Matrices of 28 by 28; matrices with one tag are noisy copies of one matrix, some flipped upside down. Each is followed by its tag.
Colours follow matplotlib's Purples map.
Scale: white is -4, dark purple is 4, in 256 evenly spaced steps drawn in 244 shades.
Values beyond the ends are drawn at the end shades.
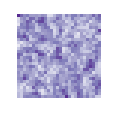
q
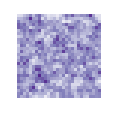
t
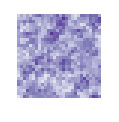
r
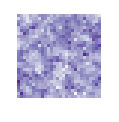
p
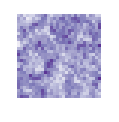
p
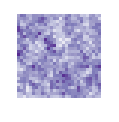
p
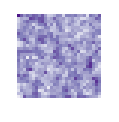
q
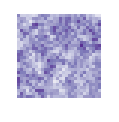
p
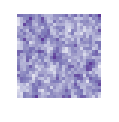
q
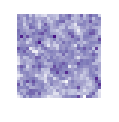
t
